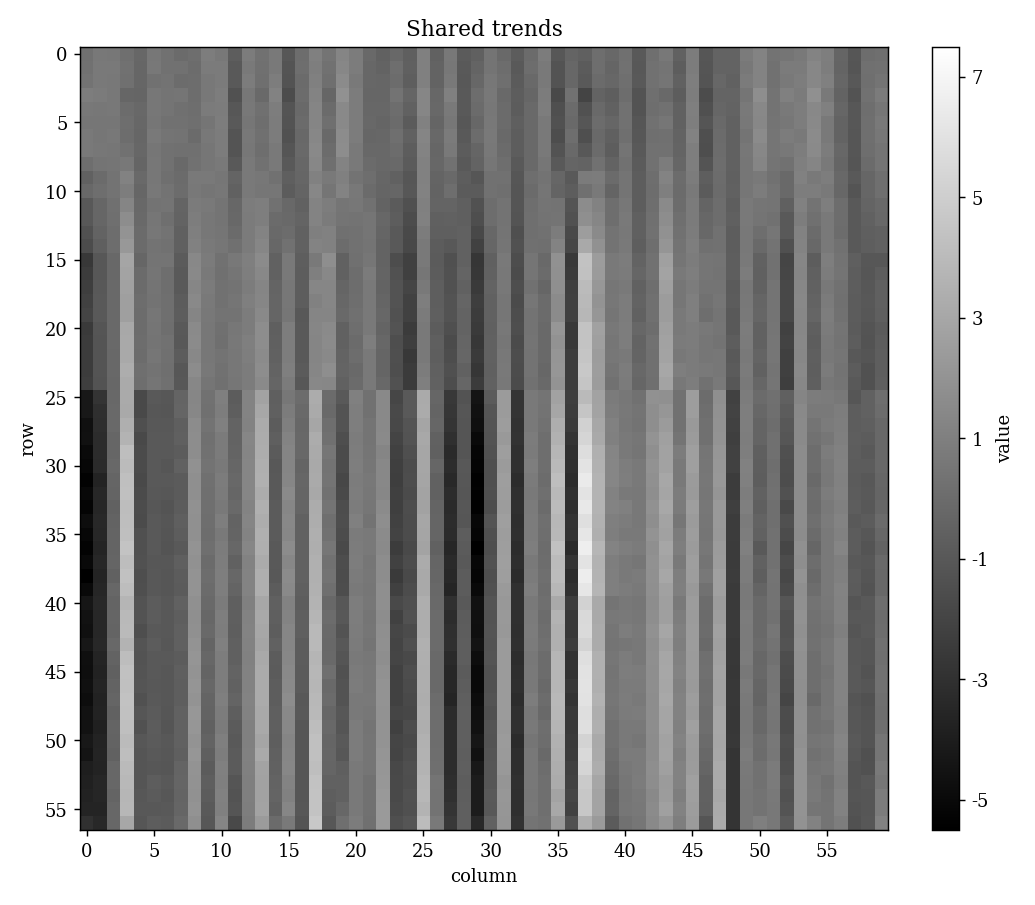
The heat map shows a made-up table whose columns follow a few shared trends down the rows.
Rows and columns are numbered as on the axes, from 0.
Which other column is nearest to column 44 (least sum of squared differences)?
56
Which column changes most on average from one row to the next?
37
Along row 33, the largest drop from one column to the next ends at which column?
36
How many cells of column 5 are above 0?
25
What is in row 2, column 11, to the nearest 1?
-1
